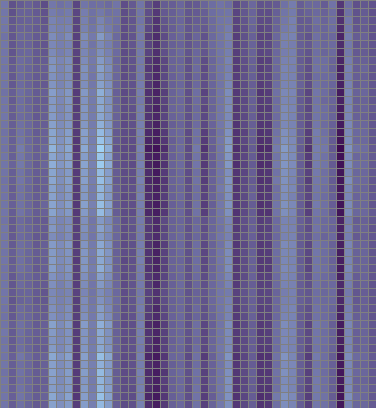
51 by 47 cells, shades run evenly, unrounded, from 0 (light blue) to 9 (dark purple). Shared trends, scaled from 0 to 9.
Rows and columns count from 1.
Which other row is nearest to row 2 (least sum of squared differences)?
3
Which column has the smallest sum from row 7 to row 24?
13
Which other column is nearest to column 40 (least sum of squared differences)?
28
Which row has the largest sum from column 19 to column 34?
19
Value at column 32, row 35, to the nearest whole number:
5
